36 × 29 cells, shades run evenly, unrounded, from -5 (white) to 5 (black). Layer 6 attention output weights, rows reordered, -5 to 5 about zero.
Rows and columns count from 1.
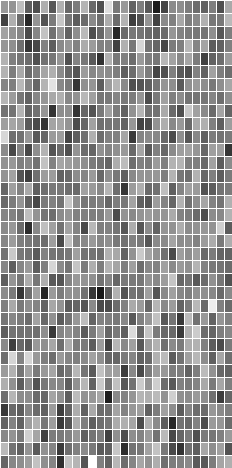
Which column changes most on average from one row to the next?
18
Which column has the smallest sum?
2
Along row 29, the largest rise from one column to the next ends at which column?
16
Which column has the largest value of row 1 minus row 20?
20
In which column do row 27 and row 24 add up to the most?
14
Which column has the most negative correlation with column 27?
24
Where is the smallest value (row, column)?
36, 12
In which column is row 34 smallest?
4
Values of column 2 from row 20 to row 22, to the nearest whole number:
-3 1 -1
